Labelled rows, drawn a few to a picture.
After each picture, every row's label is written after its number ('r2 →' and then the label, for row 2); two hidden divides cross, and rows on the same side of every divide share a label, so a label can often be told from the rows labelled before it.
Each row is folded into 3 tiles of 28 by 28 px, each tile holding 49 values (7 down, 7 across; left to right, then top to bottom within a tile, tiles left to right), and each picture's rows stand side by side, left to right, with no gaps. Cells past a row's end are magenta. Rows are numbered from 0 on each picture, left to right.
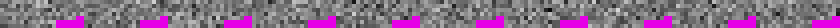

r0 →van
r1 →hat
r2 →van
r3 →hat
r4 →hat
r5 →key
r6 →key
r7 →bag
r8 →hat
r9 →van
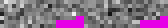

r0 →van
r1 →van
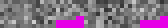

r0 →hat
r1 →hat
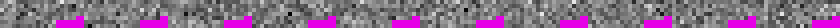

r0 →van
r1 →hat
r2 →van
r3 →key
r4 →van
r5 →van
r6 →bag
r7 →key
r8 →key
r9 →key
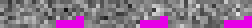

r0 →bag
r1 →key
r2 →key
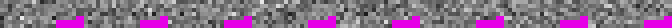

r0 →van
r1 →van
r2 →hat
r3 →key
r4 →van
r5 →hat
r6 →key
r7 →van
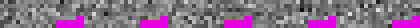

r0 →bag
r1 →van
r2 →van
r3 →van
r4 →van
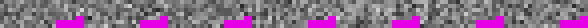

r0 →key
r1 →van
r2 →van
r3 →hat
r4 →hat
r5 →hat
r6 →bag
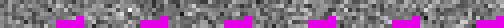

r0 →key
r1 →bag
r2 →hat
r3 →hat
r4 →key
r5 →van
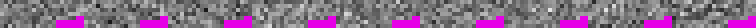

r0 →key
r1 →key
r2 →bag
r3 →hat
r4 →van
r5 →key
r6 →bag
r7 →key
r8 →van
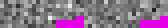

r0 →key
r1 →key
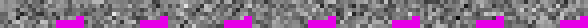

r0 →van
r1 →van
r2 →van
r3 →bag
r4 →van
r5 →key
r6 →bag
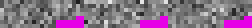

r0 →key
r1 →van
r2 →bag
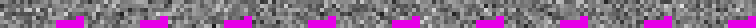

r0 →hat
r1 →key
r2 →hat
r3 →bag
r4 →bag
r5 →key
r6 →bag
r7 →key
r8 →key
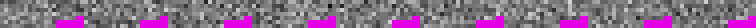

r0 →bag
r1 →key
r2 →hat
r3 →bag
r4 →bag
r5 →van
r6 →key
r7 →hat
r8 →van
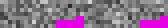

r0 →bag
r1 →bag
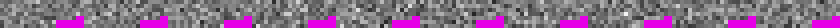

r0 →van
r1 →hat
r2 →key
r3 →bag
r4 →bag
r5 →key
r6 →van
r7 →bag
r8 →hat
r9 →van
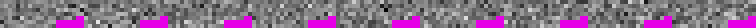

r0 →van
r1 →bag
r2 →van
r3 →key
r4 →key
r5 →bag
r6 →hat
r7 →hat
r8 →bag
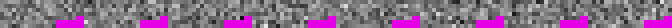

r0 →bag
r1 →hat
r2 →key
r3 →hat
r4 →key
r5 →hat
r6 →hat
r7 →van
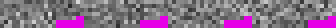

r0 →bag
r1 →van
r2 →key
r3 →key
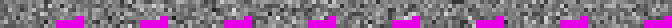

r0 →key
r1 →key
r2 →key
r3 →van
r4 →van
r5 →key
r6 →van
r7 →key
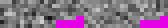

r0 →van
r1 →key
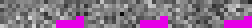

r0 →bag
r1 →key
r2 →key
